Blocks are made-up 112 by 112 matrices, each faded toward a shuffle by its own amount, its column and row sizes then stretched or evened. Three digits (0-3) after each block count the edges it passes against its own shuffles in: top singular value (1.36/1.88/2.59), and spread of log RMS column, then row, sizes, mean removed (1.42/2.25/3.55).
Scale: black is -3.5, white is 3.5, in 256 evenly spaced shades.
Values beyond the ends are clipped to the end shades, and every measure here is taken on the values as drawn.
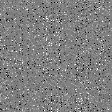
1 2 1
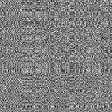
3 0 2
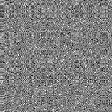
3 0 1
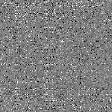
2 1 2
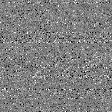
1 0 2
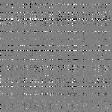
3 2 3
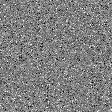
0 0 0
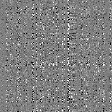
2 3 2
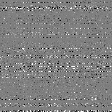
2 1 3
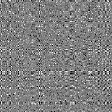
3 2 2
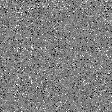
0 1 1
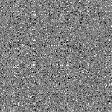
2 1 1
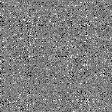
0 2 2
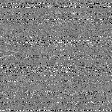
1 0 3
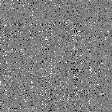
0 2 2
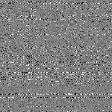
2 1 3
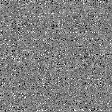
0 1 2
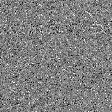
1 0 1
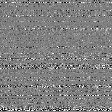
2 0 3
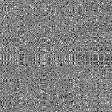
3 1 1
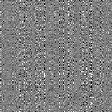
3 3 1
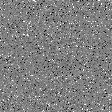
0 0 1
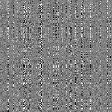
3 3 1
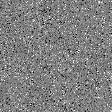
0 1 0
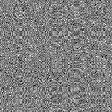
3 1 0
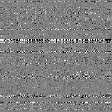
3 1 3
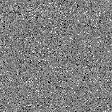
1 1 1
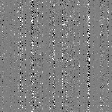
1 3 1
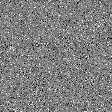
0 0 1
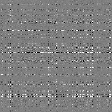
3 2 3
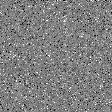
1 0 1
